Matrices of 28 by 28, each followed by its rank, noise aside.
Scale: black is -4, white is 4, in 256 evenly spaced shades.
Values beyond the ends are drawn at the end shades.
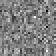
four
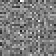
four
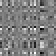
one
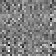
four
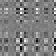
one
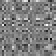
three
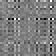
one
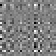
two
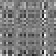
two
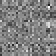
four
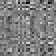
two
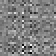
two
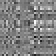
two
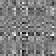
two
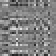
two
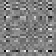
one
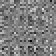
four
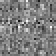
four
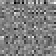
two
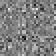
four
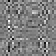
three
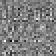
four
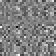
four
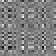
one
